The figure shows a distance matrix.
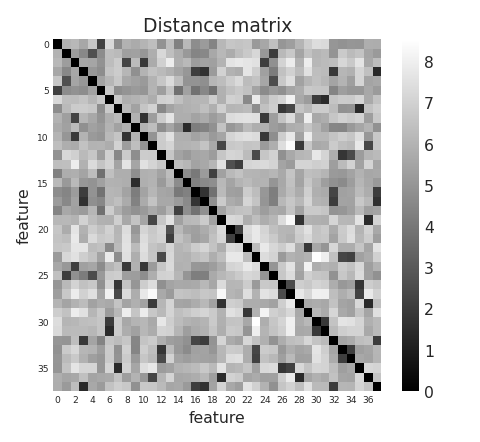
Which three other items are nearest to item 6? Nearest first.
31, 30, 22
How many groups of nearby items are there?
12
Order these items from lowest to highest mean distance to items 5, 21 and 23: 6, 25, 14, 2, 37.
14, 37, 25, 2, 6
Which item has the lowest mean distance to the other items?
16
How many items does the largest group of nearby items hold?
5
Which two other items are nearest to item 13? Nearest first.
21, 20
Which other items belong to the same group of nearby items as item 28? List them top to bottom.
11, 19, 36
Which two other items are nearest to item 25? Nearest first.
1, 4
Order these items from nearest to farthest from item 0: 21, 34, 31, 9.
34, 9, 21, 31
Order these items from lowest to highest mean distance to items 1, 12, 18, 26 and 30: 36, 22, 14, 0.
14, 0, 36, 22
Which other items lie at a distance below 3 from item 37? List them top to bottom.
3, 16, 17, 32
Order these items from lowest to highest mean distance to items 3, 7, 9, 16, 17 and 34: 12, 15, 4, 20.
15, 12, 4, 20
